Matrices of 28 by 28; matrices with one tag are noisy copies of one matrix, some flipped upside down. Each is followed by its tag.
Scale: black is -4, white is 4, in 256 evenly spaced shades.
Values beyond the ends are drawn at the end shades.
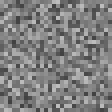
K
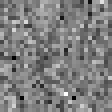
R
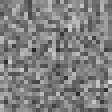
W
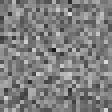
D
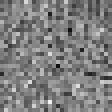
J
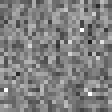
W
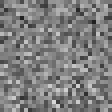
D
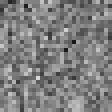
R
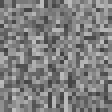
J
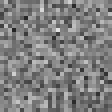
J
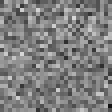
D
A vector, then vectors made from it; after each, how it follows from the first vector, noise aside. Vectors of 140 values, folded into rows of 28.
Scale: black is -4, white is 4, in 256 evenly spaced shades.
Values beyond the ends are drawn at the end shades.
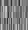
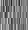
sign-scrambled.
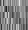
sign-scrambled.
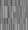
shrunk.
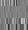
reversed, partly zeroed.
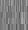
reversed, shrunk.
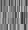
reversed, negated.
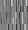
reversed, partly zeroed.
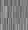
shrunk.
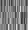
reversed, negated.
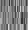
reversed, negated.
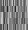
wrapped around.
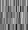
reversed.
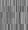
reversed, shrunk.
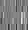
reversed, partly zeroed.
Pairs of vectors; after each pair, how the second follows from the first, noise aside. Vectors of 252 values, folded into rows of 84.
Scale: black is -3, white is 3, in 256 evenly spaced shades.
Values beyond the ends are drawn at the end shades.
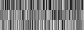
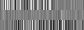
negated, partly zeroed.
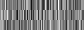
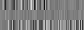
wrapped around, negated, partly zeroed.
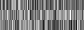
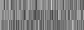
wrapped around, shrunk.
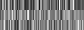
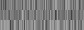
reversed, negated, shrunk.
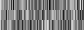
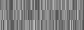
reversed, negated, shrunk.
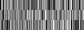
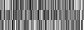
reversed, negated.
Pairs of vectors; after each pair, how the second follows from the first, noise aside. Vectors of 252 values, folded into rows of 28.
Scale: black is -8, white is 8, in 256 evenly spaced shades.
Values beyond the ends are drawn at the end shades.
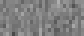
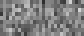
reversed, negated, scaled up.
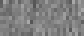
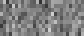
reversed, negated, scaled up.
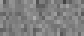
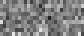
reversed, negated, scaled up.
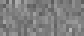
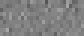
wrapped around, negated, partly zeroed.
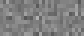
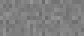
reversed, negated, shrunk.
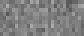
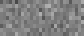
shuffled.
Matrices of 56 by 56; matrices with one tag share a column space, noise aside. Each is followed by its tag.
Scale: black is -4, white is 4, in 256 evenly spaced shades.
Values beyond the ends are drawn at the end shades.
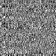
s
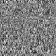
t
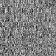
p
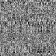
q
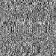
q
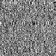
q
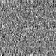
s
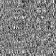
s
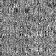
p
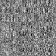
p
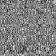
t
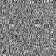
t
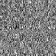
s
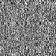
q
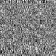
t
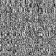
p
